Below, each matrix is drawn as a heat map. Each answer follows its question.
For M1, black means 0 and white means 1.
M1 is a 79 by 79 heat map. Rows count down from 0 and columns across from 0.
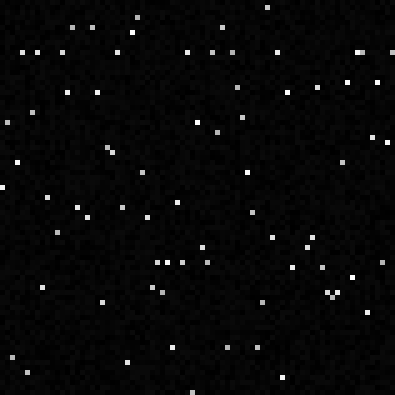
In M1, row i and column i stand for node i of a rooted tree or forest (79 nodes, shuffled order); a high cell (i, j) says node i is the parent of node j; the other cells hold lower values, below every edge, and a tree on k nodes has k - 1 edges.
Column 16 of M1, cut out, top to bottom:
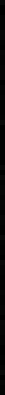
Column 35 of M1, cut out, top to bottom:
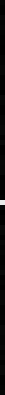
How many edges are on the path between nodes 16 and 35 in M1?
5
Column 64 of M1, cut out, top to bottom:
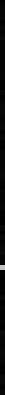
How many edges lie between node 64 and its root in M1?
6
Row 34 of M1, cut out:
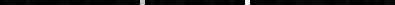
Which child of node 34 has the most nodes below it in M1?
49
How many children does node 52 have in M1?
5
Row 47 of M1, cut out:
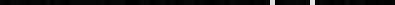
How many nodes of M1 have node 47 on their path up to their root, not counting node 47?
3
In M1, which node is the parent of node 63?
17
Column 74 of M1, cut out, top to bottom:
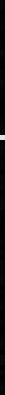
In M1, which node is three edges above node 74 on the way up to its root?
32
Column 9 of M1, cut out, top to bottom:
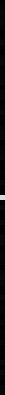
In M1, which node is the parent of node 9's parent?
24
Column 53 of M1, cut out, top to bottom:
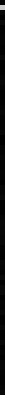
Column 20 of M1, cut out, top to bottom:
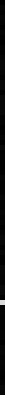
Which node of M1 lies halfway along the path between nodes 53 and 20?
41
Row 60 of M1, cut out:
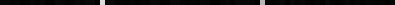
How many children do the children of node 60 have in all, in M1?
5
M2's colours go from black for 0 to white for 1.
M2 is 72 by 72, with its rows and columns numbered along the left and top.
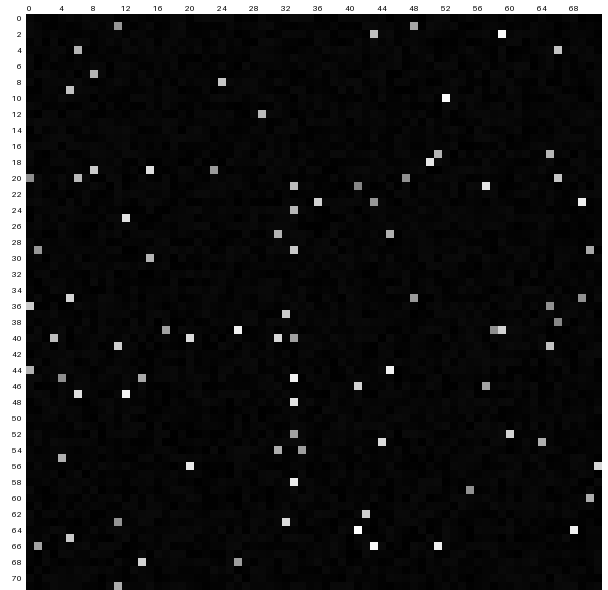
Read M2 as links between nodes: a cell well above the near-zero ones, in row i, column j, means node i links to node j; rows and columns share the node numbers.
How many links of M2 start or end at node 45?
5
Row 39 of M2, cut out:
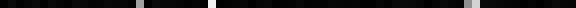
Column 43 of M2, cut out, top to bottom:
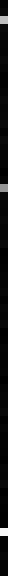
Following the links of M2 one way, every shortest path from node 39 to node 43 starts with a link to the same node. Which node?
node 59
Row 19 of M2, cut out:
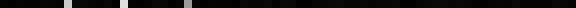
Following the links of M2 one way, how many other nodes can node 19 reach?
11
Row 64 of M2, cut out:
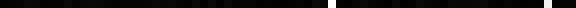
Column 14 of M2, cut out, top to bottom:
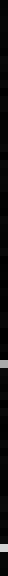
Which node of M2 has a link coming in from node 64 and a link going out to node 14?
node 68
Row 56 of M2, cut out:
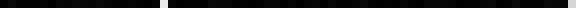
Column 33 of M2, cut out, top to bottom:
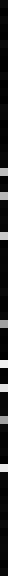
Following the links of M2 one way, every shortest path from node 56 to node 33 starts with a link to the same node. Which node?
node 20
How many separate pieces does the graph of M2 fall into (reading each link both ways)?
10
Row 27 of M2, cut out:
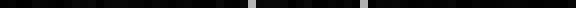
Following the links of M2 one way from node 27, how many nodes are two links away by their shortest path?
3
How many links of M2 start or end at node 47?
3
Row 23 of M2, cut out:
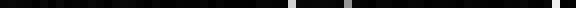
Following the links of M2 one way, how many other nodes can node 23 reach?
6
